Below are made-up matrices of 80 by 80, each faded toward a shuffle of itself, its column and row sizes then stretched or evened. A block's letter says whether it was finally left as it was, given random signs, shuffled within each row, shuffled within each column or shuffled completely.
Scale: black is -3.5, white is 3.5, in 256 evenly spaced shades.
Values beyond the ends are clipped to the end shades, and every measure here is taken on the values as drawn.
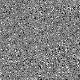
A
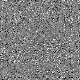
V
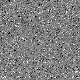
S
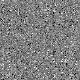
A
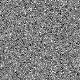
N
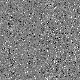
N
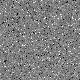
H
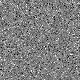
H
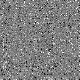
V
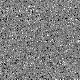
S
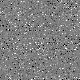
S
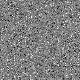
N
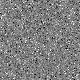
H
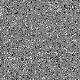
A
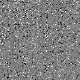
A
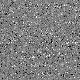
S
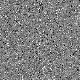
N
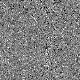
N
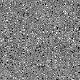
V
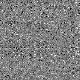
V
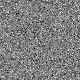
H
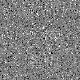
V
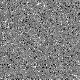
S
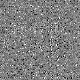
V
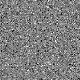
V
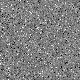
H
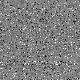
S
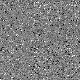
A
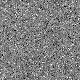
H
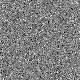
H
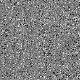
A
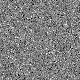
H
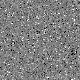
N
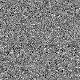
S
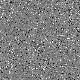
S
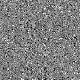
V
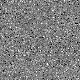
S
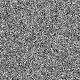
H
